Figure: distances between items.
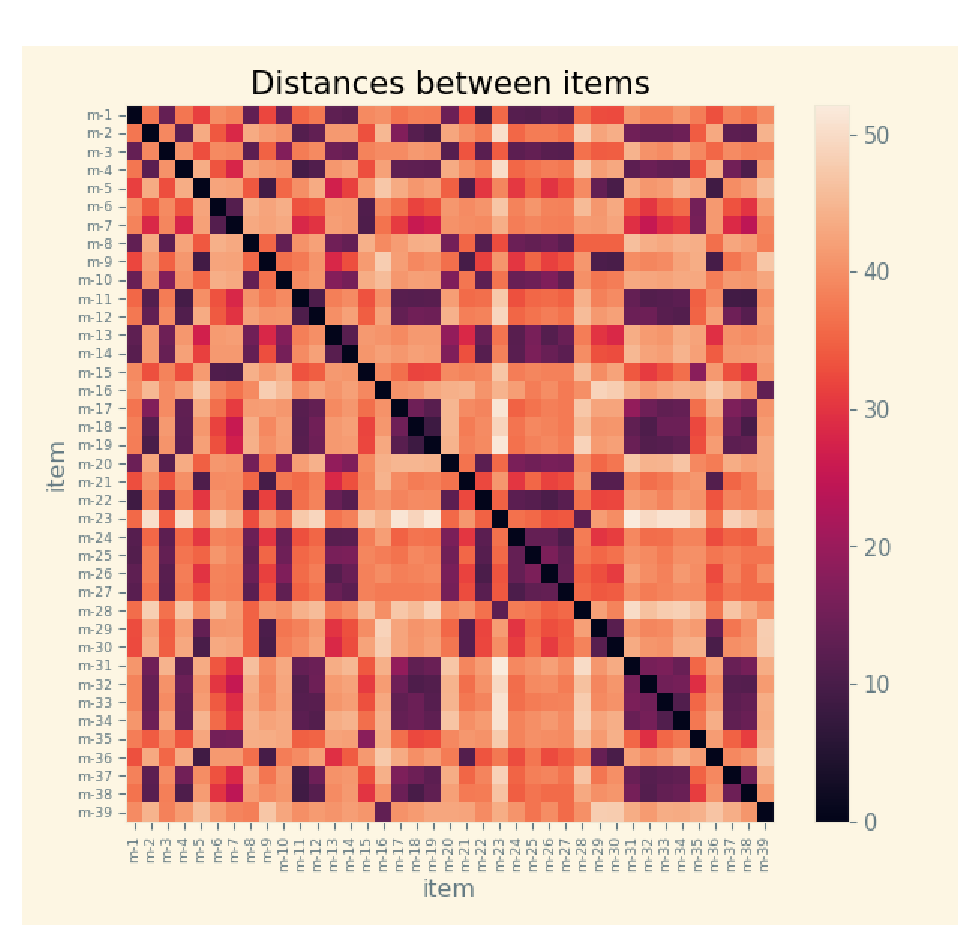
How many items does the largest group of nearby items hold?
13
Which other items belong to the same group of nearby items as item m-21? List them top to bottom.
m-5, m-9, m-29, m-30, m-36
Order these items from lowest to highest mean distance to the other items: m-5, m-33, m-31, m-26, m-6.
m-26, m-33, m-31, m-5, m-6
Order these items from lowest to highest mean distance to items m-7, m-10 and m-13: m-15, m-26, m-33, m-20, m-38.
m-26, m-20, m-15, m-38, m-33
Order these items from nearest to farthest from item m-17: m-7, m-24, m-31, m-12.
m-12, m-31, m-7, m-24
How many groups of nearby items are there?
6
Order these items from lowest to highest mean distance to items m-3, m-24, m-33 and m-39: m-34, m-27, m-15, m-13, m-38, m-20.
m-27, m-13, m-20, m-38, m-34, m-15
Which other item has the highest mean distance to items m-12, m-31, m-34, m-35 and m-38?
m-23
